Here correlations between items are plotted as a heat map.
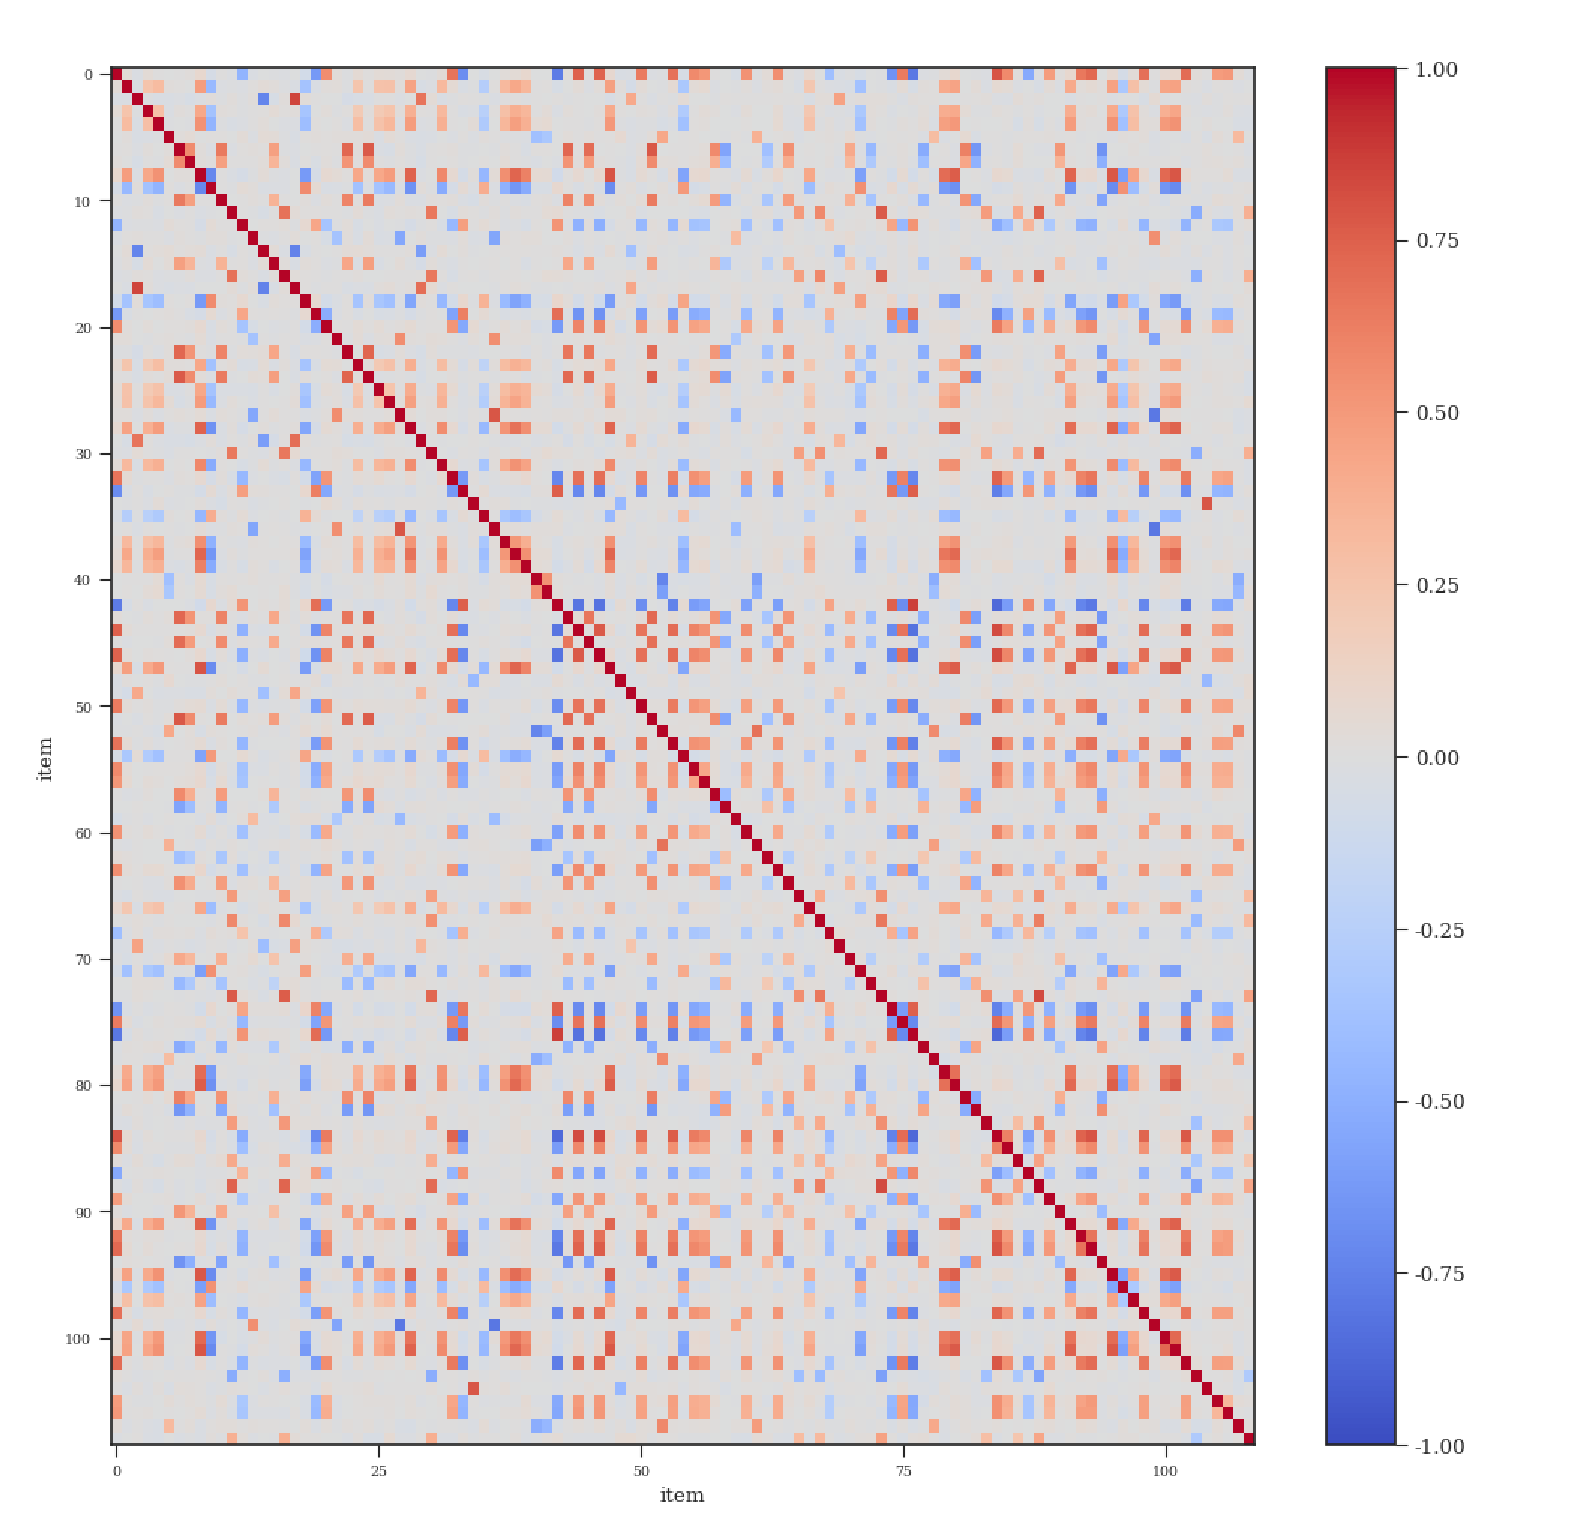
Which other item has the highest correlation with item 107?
52
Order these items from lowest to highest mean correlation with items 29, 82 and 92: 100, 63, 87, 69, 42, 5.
42, 87, 5, 100, 69, 63
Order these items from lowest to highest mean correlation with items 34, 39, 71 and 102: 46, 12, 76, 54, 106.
76, 12, 54, 106, 46
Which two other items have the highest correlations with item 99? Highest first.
13, 59
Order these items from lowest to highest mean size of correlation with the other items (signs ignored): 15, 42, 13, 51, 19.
13, 15, 51, 19, 42
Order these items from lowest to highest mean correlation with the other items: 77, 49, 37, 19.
19, 77, 49, 37
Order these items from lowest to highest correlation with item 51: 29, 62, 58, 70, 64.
58, 62, 29, 70, 64
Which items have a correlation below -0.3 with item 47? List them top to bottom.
9, 18, 35, 54, 71, 96
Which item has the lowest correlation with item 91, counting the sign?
9
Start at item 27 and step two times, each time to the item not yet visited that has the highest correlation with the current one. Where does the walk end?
21
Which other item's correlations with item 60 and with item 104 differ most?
34
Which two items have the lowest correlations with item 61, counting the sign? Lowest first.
40, 41
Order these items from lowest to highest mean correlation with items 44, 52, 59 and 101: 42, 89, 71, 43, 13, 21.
42, 71, 21, 43, 13, 89
